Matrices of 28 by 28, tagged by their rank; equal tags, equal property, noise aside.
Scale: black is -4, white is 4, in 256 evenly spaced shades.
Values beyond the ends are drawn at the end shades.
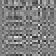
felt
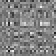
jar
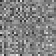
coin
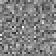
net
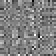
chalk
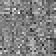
coin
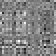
jar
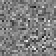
coin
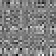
chalk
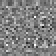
coin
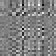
felt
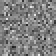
coin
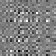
felt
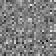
coin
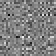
chalk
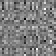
chalk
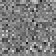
net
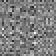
coin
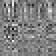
jar
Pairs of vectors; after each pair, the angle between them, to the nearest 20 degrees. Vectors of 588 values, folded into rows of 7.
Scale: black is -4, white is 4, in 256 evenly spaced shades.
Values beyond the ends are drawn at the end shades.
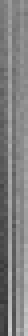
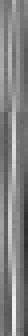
100 degrees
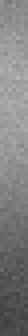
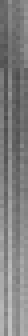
140 degrees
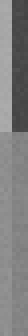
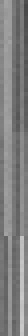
60 degrees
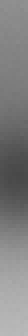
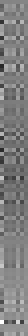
60 degrees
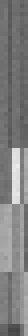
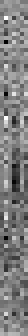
120 degrees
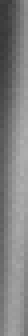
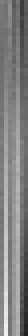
80 degrees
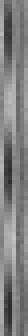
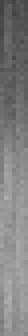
100 degrees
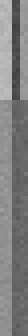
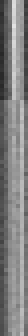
140 degrees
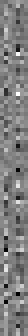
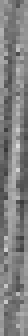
120 degrees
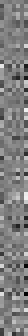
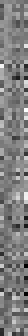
20 degrees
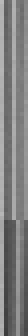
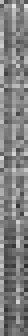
40 degrees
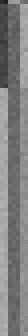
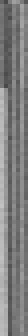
40 degrees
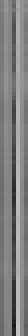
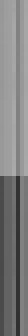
100 degrees
